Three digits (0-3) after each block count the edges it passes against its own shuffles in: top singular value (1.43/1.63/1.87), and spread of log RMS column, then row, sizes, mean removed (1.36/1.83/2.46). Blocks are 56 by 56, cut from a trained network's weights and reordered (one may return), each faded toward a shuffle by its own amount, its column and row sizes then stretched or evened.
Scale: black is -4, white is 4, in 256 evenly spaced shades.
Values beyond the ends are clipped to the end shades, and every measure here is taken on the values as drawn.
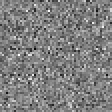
1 0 2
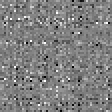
0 2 3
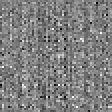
2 1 2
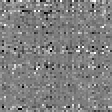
1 1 3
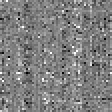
1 2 1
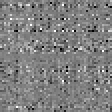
1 1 3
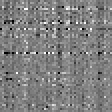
3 1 3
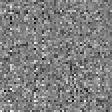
0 2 2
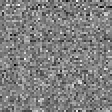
0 0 2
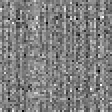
3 1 1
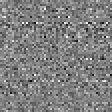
2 0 3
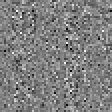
0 3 0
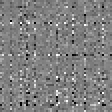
0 3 2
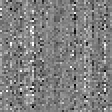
1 3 0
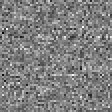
2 1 1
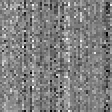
3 3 1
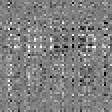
3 3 3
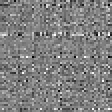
3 2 3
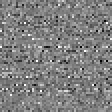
0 0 3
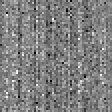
3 2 0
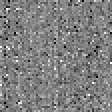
0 1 1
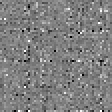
0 2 2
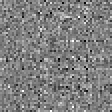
1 2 2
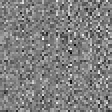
3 3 0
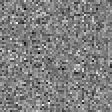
0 2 0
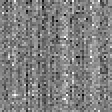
3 2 1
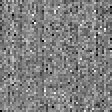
1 1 0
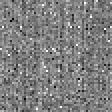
1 0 0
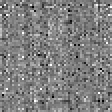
1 1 2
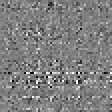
1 2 3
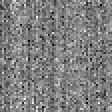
2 1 1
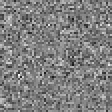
2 1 1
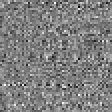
2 1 3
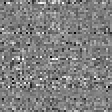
1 1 3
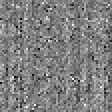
1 1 1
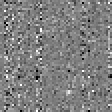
1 3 1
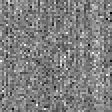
1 0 0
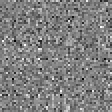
1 2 2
